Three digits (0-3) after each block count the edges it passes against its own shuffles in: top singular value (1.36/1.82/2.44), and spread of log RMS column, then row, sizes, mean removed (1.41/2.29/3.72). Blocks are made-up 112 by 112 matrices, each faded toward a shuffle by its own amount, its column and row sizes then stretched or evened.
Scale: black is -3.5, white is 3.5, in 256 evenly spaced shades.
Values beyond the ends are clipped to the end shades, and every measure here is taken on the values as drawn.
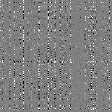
3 3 2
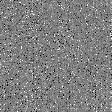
1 1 0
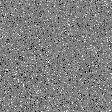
0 0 0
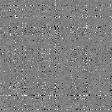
2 2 2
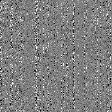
1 3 0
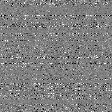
0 1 3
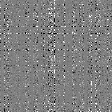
1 3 2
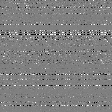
3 0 3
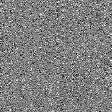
2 1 0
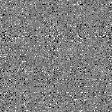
1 2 2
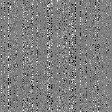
1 3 0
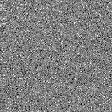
2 0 0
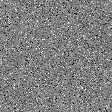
1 0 0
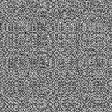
3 0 0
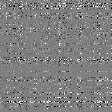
1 2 3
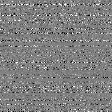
0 0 3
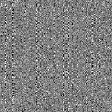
3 2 0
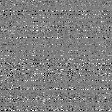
0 1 3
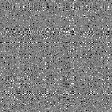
3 1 2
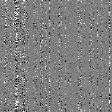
2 3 1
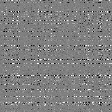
2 2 3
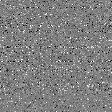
1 0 2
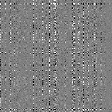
3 3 2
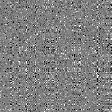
3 2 1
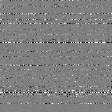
3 0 3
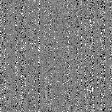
0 3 0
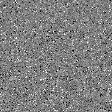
0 1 1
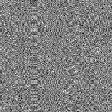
3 0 0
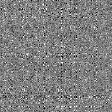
2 2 2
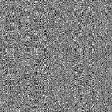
3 2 0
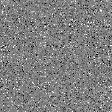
1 1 1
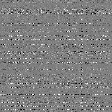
1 1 3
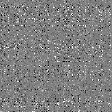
2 2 2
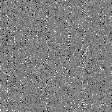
0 2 0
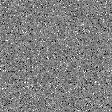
1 0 1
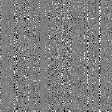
2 3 1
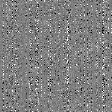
1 3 1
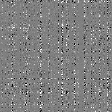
1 3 2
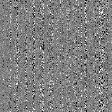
1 3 0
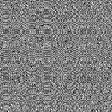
3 0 0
